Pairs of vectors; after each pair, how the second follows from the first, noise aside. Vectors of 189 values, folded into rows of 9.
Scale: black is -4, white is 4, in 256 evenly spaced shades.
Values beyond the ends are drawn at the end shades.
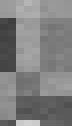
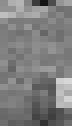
reversed, negated, partly zeroed.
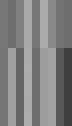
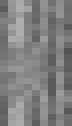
wrapped around, negated, shrunk.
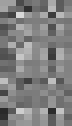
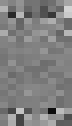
reversed, negated, partly zeroed.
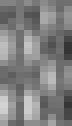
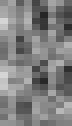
reversed, negated.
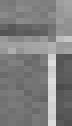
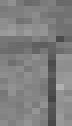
negated, shrunk.
